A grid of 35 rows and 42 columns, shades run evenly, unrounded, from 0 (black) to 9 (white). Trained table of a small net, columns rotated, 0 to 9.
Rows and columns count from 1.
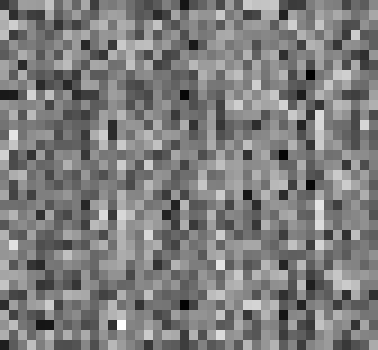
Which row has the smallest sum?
10
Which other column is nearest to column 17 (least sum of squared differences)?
24
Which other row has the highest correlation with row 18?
28
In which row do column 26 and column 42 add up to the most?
11
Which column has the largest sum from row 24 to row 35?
14
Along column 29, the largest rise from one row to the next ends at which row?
31
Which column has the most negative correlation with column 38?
35
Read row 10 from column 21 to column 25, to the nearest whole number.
0 3 5 4 3
